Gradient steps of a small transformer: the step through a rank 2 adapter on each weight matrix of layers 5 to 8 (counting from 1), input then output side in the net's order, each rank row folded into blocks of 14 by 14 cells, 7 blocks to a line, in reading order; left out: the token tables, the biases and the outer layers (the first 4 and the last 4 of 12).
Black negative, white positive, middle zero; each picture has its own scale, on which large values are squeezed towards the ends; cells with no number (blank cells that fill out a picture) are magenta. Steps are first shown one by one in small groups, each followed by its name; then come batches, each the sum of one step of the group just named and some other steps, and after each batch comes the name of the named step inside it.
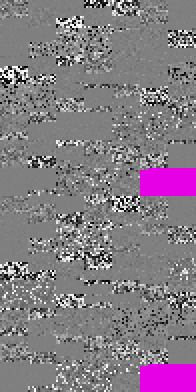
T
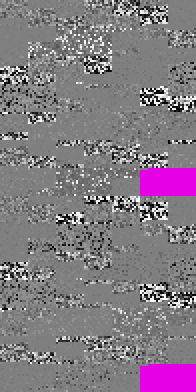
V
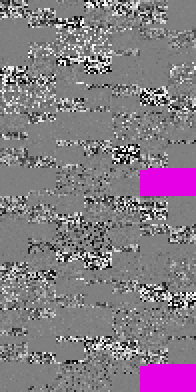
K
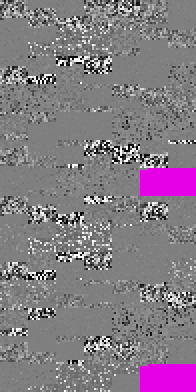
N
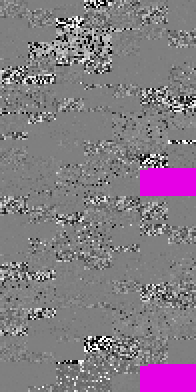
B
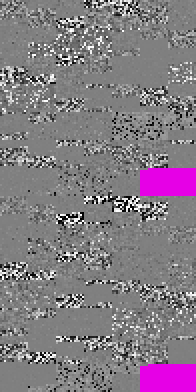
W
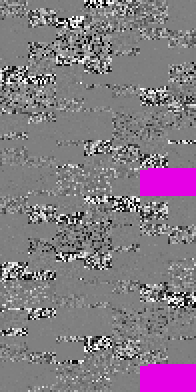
B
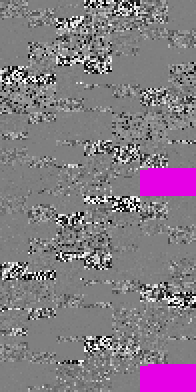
N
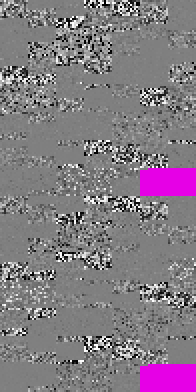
B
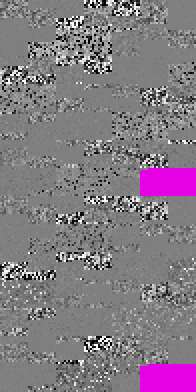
B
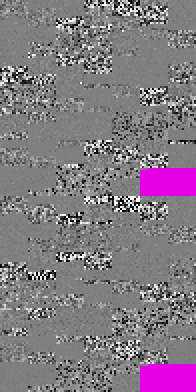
W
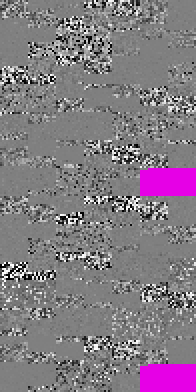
W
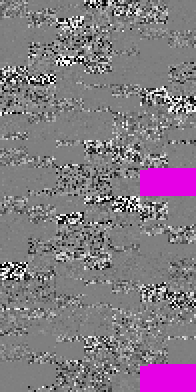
V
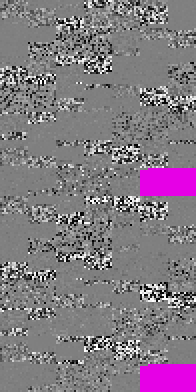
V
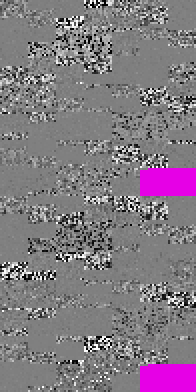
B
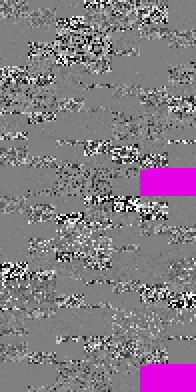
W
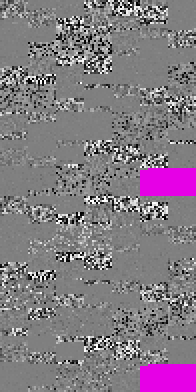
N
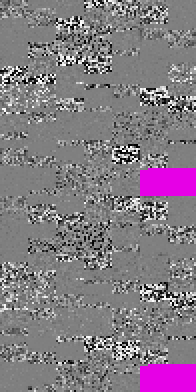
K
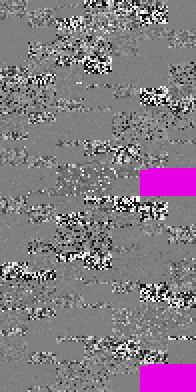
V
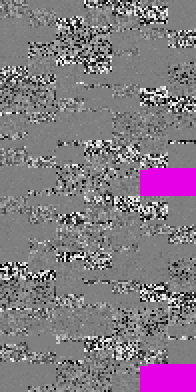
V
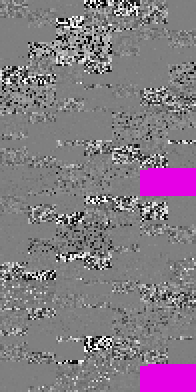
B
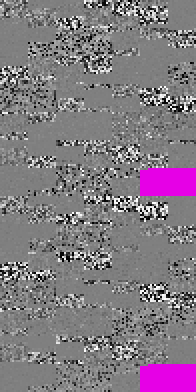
V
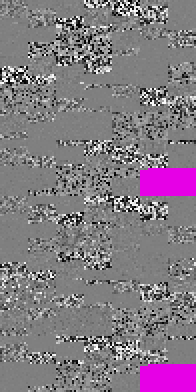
W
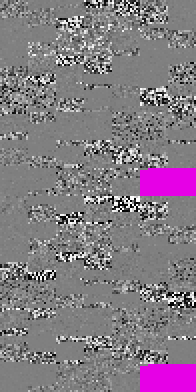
V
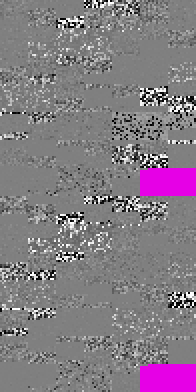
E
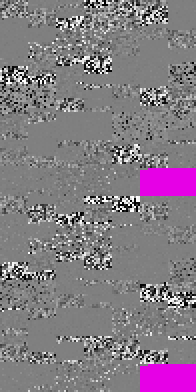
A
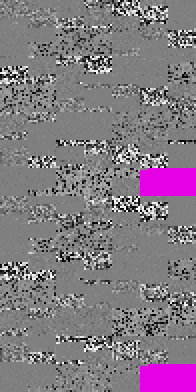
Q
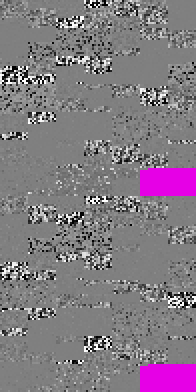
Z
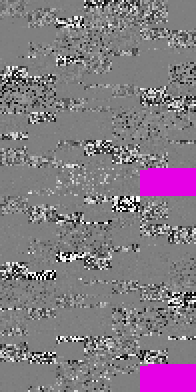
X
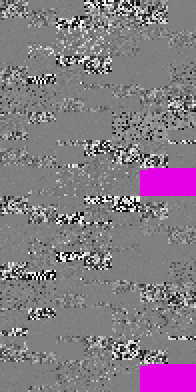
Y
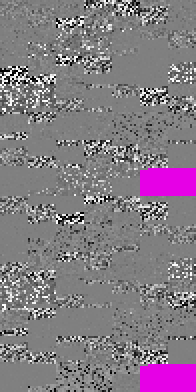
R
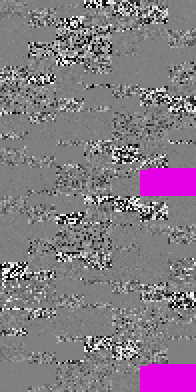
E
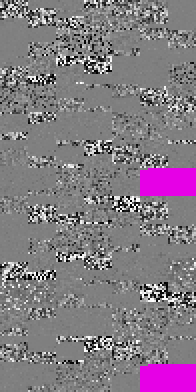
X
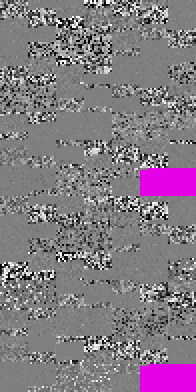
Q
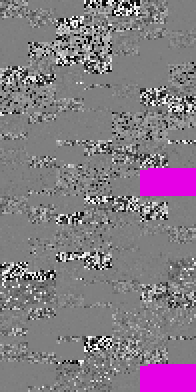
Y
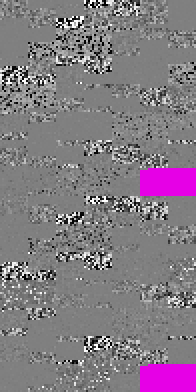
Z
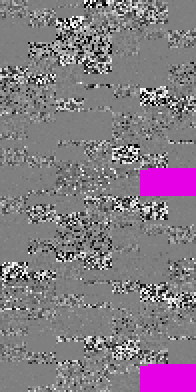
A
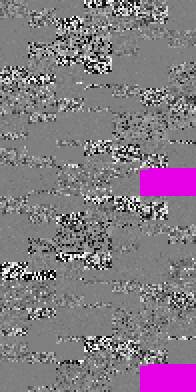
Y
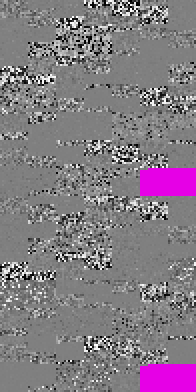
R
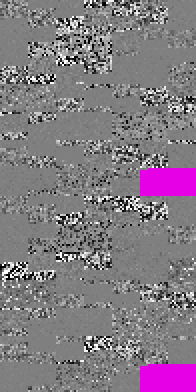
Y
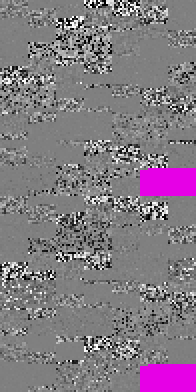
Q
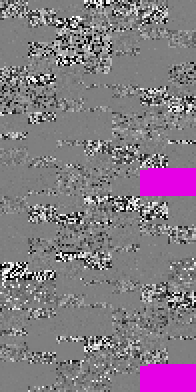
X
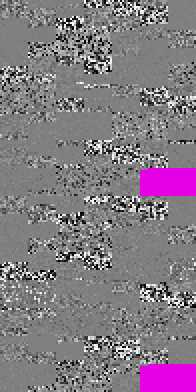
A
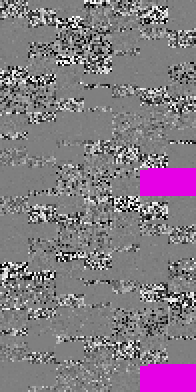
Q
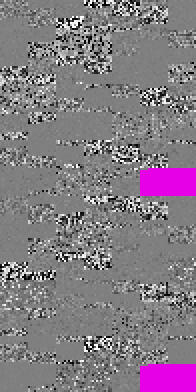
R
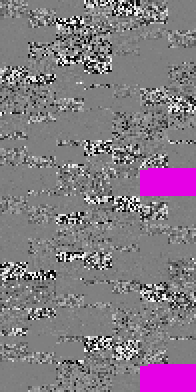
Y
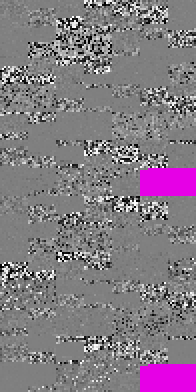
Q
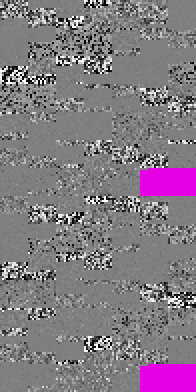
Z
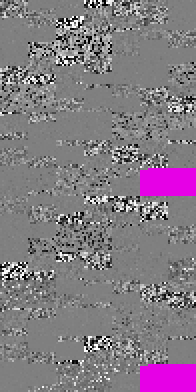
Z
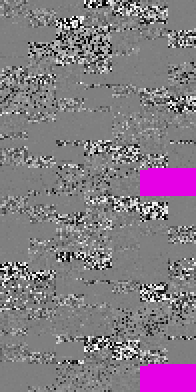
Q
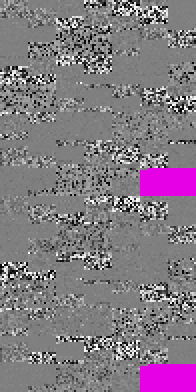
Q
